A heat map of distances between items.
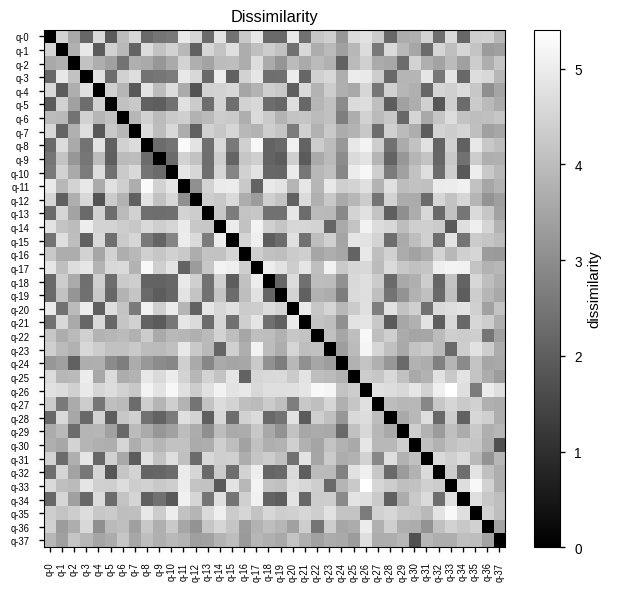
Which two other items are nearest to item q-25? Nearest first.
q-16, q-37
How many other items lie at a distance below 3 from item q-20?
6
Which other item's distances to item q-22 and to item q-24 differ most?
q-2
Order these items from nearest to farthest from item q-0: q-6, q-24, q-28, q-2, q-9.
q-28, q-9, q-24, q-2, q-6
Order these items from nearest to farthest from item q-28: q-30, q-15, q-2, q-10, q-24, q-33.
q-15, q-10, q-24, q-2, q-30, q-33
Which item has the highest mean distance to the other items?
q-26
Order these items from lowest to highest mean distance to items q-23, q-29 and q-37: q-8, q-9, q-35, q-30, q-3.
q-30, q-9, q-8, q-3, q-35
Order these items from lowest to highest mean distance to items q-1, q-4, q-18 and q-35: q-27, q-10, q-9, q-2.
q-27, q-9, q-2, q-10
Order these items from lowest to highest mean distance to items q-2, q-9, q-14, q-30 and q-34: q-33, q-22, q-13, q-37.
q-13, q-37, q-33, q-22
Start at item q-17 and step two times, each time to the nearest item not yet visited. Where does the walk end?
q-12
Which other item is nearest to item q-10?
q-34
